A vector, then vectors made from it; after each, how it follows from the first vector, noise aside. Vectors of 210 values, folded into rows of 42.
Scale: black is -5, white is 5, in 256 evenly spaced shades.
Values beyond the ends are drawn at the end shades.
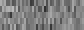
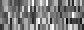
reversed, negated, scaled up.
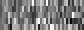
reversed, negated, scaled up.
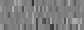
reversed, partly zeroed.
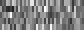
negated, scaled up.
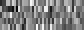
negated, scaled up.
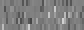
wrapped around, negated, partly zeroed.
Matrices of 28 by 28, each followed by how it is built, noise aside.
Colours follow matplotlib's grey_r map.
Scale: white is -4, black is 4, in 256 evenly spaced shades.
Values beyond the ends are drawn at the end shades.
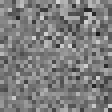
upper triangular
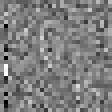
uneven columns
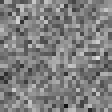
Hankel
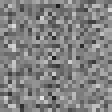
repeating rows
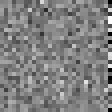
uneven columns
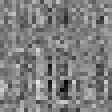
low rank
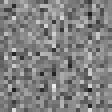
uneven columns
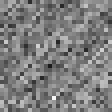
Hankel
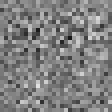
low rank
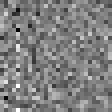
uneven columns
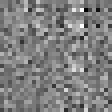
low rank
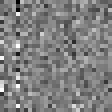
uneven columns
